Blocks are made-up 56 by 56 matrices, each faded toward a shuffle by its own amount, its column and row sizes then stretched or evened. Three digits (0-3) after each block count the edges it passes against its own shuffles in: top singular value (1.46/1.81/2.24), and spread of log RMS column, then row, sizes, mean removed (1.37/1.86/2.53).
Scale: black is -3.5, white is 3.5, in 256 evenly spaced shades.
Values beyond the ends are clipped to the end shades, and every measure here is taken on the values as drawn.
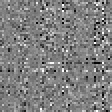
2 3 2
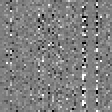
2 3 0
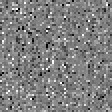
0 1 0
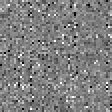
0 2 1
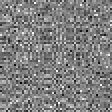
3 0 0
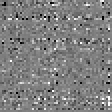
0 2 3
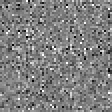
0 2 1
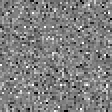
1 0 1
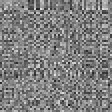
3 1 1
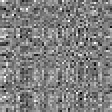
3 2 1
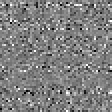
2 0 3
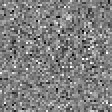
1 1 0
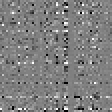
2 3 3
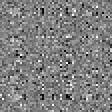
2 2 2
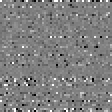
0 0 3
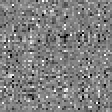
2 2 1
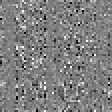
0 3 1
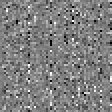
1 3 0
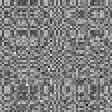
3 2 0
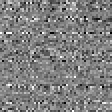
2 0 3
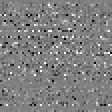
0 0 3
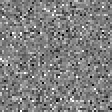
1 0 1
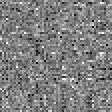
2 1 1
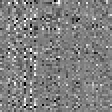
2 3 2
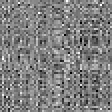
3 2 0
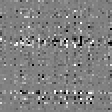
1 3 3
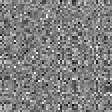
3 2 1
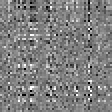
3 3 2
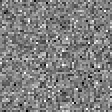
2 0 0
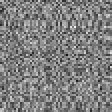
3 0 1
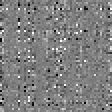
1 3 2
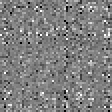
1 2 2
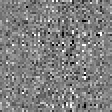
2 3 2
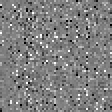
1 2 0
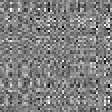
3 3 2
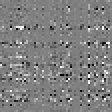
1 3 3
